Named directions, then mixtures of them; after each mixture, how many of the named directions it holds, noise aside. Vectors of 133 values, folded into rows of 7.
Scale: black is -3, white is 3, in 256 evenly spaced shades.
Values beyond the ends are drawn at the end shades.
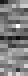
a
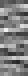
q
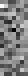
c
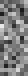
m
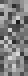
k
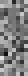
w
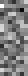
three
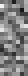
four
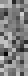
one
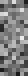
three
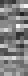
two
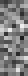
two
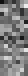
four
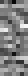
four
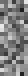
two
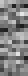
four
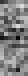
three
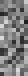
three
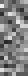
two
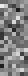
two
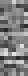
two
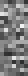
three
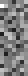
two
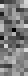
four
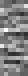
one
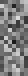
one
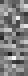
three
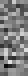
three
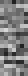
two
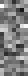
four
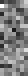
four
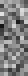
one
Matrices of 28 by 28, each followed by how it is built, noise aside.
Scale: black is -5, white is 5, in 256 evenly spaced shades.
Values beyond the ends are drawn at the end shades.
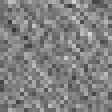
Toeplitz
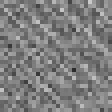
Toeplitz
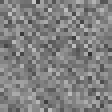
Toeplitz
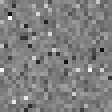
sparse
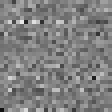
uneven rows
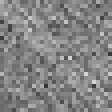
Toeplitz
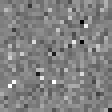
sparse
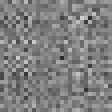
low rank
